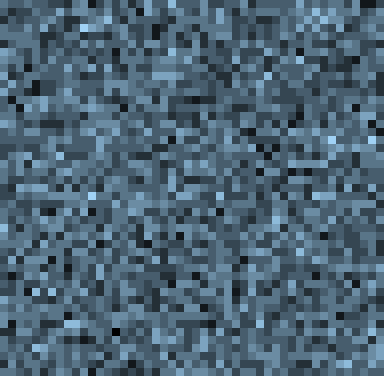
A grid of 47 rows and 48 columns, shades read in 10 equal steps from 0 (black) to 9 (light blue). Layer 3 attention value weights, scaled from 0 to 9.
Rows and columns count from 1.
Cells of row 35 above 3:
33
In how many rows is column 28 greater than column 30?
23
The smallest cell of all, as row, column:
42, 15
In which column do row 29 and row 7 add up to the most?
1
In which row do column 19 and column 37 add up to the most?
17
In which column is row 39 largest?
31
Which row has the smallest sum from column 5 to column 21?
5
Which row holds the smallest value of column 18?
2
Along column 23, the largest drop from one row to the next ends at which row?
30
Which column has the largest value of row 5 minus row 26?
48
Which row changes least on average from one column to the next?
26
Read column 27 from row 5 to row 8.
5 4 4 4
